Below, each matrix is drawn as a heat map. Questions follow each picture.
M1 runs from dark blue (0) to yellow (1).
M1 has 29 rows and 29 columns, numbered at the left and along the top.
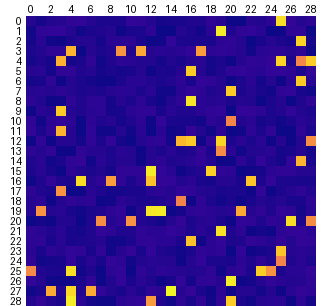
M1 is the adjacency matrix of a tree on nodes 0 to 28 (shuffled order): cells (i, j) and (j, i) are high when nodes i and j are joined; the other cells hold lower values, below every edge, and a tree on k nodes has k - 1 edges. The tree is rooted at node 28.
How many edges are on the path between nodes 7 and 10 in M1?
2
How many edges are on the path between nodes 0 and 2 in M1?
4
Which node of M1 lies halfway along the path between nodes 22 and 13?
12
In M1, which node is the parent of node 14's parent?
4
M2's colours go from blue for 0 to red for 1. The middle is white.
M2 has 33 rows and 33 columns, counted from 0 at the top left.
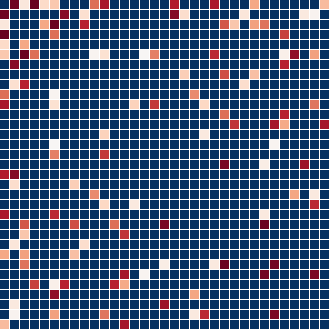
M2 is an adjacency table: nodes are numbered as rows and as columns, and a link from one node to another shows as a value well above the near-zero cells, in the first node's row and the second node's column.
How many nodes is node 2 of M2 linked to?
8
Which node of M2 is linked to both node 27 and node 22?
node 26
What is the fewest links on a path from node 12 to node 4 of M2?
3
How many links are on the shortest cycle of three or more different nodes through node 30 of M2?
6
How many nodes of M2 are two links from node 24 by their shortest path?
7
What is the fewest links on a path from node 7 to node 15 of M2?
4
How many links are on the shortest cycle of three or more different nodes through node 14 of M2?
4
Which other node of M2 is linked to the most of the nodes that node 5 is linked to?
node 0
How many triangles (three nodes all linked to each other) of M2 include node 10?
5
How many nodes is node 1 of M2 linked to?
8
